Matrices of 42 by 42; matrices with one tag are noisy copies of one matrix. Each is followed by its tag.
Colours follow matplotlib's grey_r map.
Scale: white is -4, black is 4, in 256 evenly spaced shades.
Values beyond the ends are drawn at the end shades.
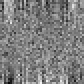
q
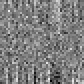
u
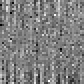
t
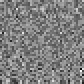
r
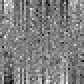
q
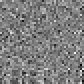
r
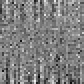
t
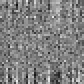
u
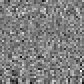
r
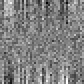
q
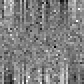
q
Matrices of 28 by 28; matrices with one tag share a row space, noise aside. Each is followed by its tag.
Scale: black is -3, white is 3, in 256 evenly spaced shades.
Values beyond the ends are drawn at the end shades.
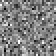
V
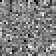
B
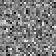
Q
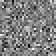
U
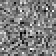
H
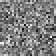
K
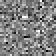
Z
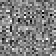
Q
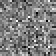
B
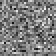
B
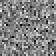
H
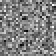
Z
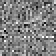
V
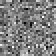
Z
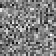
K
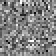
H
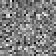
Q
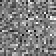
B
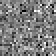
Z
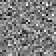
Z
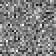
K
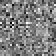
Q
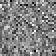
H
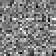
B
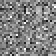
Q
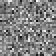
Z
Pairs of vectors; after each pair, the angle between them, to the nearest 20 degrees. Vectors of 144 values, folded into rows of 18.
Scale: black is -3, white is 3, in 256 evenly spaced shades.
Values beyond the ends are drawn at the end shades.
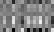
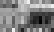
120 degrees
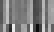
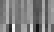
20 degrees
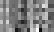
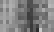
120 degrees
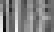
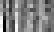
20 degrees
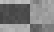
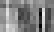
80 degrees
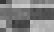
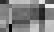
60 degrees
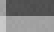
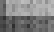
160 degrees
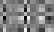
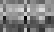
40 degrees
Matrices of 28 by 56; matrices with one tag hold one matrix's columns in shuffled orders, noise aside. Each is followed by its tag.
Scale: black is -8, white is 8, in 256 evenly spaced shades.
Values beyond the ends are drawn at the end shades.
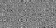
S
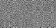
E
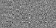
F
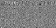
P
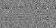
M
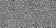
E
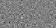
F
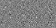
F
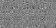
M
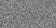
F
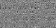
M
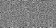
E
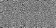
E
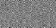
E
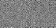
E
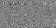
P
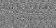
M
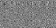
P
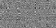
M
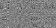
M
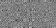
S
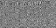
P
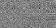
M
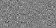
F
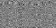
P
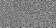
E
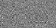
F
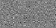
F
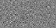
F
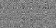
M
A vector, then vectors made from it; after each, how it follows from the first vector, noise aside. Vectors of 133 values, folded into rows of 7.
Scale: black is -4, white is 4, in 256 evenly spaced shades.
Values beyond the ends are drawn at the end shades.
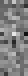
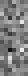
wrapped around, negated.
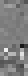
wrapped around, negated, partly zeroed.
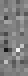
wrapped around, negated, partly zeroed.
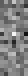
copied.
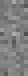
shrunk.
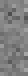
wrapped around, shrunk.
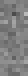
wrapped around, negated, shrunk.
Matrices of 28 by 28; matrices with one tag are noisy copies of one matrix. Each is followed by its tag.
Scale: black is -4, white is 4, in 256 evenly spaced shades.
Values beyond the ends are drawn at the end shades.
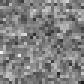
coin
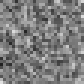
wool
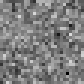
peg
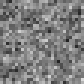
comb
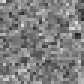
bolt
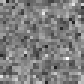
bolt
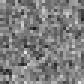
bolt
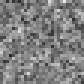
coin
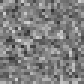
wool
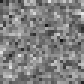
coin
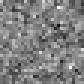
peg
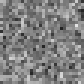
bolt
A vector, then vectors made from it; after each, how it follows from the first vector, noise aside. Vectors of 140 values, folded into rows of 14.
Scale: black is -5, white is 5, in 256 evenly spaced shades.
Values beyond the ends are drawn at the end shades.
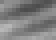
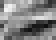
wrapped around, scaled up.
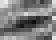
wrapped around, scaled up.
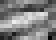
wrapped around, negated, scaled up.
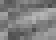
wrapped around, negated.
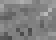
reversed, partly zeroed.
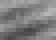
reversed.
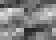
wrapped around, negated, scaled up.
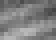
reversed, negated.
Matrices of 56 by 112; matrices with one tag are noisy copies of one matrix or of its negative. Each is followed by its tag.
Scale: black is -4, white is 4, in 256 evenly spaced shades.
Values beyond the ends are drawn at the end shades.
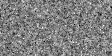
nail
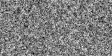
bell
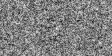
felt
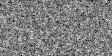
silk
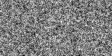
felt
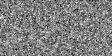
silk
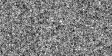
felt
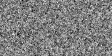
nail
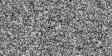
felt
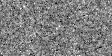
felt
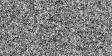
felt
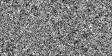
bell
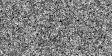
felt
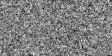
bell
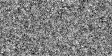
bell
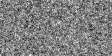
bell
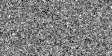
nail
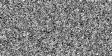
silk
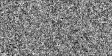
bell
